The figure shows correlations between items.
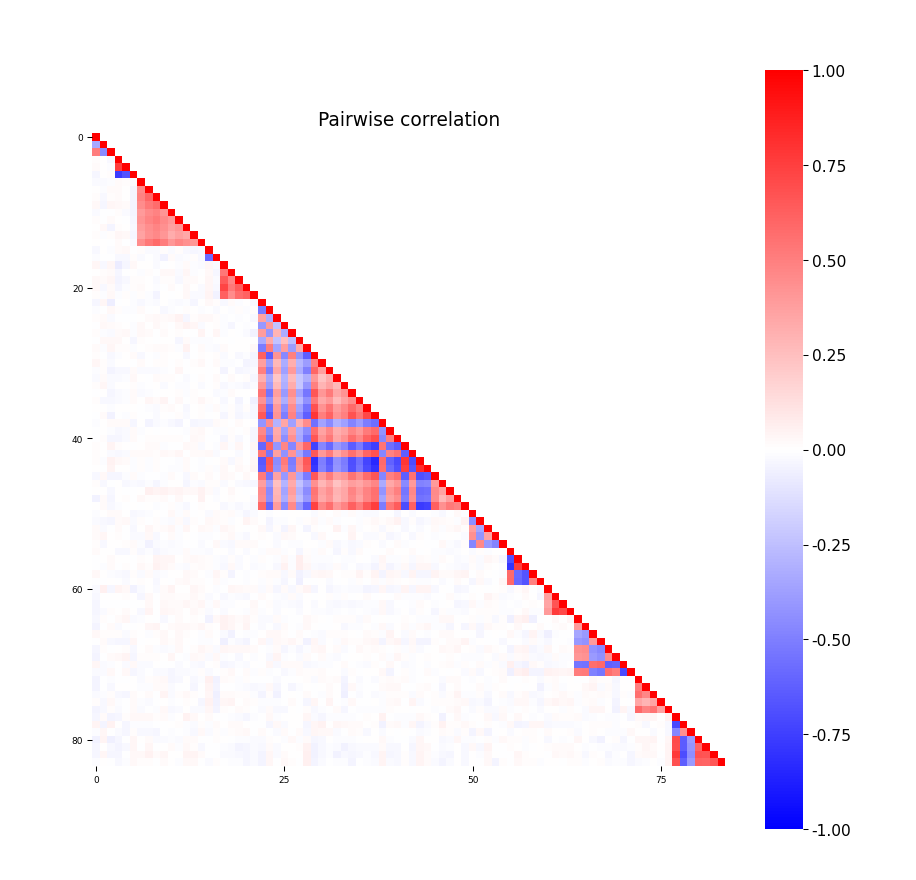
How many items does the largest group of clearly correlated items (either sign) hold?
28
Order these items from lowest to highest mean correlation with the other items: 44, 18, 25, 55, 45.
44, 25, 55, 18, 45
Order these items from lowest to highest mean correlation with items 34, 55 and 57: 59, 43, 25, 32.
43, 25, 59, 32
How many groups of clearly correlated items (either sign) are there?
12
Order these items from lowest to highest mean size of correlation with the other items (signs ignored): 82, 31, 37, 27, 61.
61, 82, 27, 31, 37
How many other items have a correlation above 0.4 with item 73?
3
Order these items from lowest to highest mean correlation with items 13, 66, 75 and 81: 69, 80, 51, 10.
69, 51, 10, 80
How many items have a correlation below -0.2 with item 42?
8
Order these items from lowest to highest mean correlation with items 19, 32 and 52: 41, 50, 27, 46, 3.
41, 27, 3, 46, 50
